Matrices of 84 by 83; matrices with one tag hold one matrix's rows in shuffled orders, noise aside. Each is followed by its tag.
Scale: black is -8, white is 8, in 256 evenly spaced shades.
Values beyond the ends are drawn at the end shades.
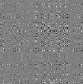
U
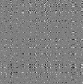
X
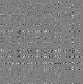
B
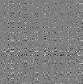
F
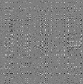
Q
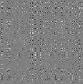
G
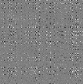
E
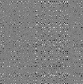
U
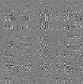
Q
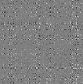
E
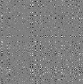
G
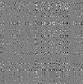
U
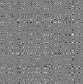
B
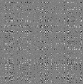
Q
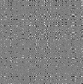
X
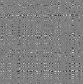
B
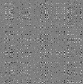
Q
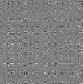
F
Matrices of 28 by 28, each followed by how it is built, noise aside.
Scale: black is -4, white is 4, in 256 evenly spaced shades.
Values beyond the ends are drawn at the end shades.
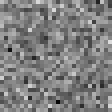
noise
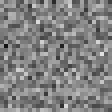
repeating columns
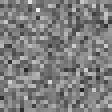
noise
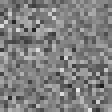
block diagonal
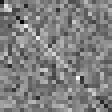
diagonal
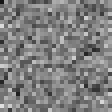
repeating rows
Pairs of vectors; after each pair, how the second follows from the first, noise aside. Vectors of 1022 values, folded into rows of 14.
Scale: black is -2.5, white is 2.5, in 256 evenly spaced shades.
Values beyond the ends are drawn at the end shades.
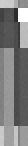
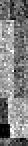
reversed, negated.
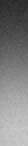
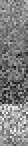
wrapped around, negated, partly zeroed.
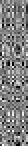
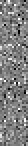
reversed, negated, partly zeroed.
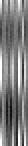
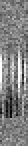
partly zeroed.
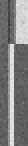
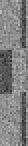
wrapped around, negated, shrunk.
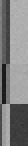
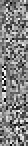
sign-scrambled.
